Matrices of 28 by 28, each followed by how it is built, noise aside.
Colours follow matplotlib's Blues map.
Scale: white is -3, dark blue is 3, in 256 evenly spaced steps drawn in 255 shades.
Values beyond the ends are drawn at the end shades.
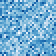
Hankel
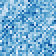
Hankel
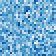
noise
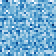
repeating columns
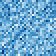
Hankel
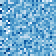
uneven columns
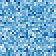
repeating columns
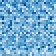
repeating columns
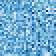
uneven columns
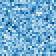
noise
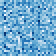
uneven columns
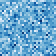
Hankel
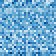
repeating columns
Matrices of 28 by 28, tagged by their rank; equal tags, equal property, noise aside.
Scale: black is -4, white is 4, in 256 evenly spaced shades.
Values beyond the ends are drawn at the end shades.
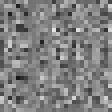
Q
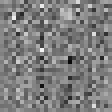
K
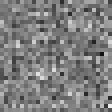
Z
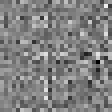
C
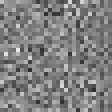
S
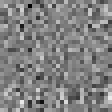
K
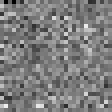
C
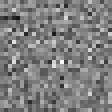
Z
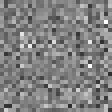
C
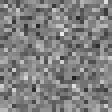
S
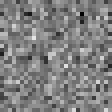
S
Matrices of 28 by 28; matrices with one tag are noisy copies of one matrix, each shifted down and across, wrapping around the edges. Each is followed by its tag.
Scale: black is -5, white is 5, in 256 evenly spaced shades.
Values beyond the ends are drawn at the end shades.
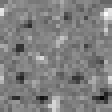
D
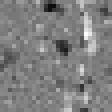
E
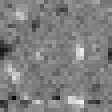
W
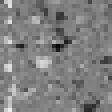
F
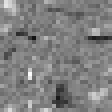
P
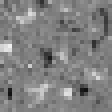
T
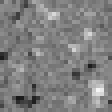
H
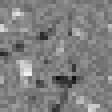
H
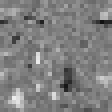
P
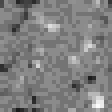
H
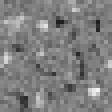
T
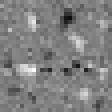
W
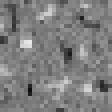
T
